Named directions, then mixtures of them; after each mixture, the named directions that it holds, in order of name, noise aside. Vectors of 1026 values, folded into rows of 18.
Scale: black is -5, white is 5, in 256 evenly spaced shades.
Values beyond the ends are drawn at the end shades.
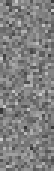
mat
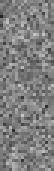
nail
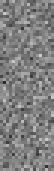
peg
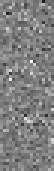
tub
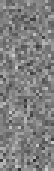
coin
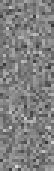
coin, nail, tub.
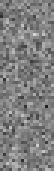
coin, nail.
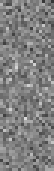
coin, mat, tub.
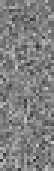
coin.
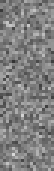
nail, peg.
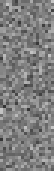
mat.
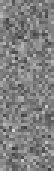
nail.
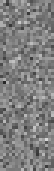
mat, peg.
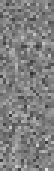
coin, nail, peg.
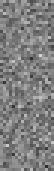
peg.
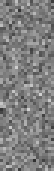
coin, mat.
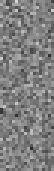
mat.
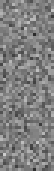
coin, mat, peg.
